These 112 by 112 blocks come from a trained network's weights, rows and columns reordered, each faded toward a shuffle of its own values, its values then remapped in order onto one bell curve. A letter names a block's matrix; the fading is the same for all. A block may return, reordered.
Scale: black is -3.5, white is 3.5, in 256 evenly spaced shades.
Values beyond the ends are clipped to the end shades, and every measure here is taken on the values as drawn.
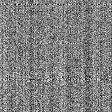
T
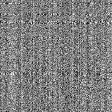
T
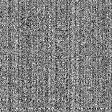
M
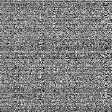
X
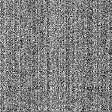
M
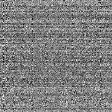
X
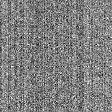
M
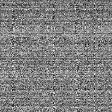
X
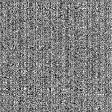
M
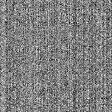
M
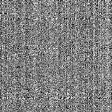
T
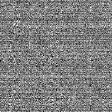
X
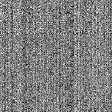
M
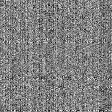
T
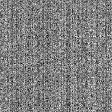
M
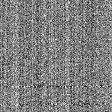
T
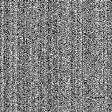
M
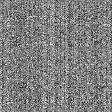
T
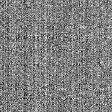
T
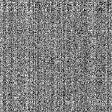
T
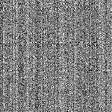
M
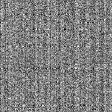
T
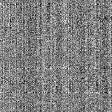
M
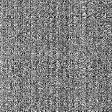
T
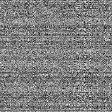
X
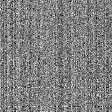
T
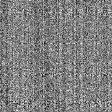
T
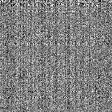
T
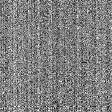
T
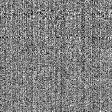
T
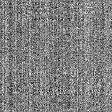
M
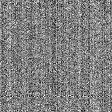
T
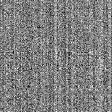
M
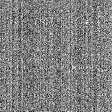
M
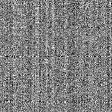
T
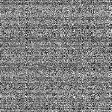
X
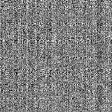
T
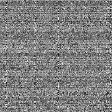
X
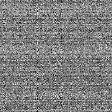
X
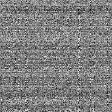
X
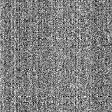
T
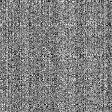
T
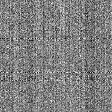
T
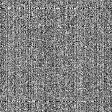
T
